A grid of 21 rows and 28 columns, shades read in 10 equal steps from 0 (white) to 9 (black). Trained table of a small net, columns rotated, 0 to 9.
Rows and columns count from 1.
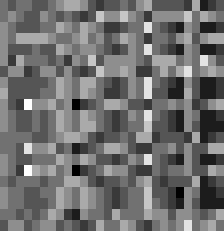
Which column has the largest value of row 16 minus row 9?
19
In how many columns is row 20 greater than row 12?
8
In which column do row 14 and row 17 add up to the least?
4
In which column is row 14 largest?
10
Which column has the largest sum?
26
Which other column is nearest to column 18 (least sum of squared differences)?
25
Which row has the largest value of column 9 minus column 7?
20
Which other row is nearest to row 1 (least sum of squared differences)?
13
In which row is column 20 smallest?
6
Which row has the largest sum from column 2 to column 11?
2
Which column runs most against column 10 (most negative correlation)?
7
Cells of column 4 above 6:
1
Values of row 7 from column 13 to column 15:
2 4 4
